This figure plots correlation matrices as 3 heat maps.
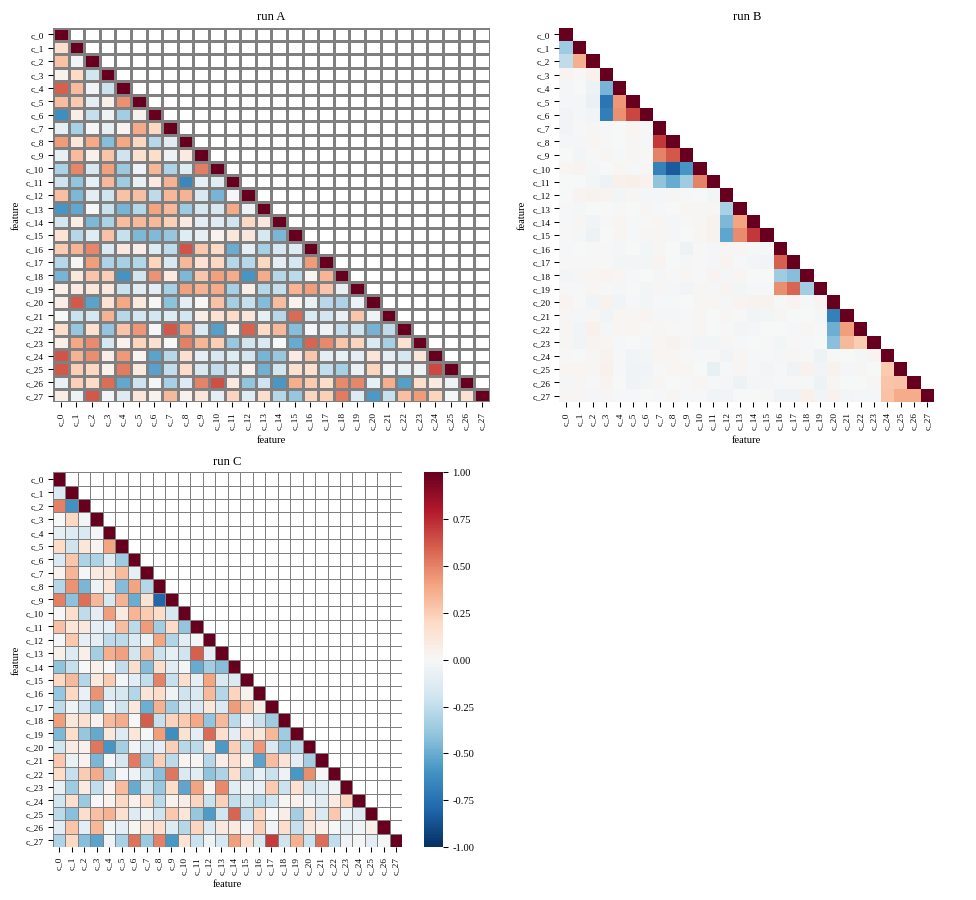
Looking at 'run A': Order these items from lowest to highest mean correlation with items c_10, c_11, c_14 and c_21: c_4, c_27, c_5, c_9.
c_4, c_27, c_5, c_9
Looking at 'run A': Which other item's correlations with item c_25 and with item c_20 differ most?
c_2
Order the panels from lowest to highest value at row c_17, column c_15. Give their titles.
run A, run B, run C
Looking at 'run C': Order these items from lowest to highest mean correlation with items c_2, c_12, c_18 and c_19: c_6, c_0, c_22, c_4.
c_22, c_6, c_4, c_0
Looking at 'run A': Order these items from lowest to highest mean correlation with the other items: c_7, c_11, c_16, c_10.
c_11, c_7, c_10, c_16
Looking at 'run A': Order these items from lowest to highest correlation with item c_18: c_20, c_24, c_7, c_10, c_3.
c_20, c_24, c_7, c_3, c_10
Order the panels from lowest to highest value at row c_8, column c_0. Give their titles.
run C, run B, run A
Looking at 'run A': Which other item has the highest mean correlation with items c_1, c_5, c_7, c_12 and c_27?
c_22
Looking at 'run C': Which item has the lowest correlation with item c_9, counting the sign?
c_8
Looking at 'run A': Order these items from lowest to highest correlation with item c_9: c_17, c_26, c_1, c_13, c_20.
c_13, c_20, c_17, c_1, c_26
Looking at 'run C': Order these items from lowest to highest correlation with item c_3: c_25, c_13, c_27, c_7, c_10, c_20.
c_27, c_13, c_10, c_7, c_25, c_20
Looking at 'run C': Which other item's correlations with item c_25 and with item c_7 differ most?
c_14
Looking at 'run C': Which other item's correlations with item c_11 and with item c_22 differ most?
c_13
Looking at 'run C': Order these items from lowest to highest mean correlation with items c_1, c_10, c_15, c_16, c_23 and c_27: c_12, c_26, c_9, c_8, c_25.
c_9, c_25, c_26, c_12, c_8
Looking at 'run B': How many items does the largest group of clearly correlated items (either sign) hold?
5
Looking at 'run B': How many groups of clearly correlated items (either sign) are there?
7
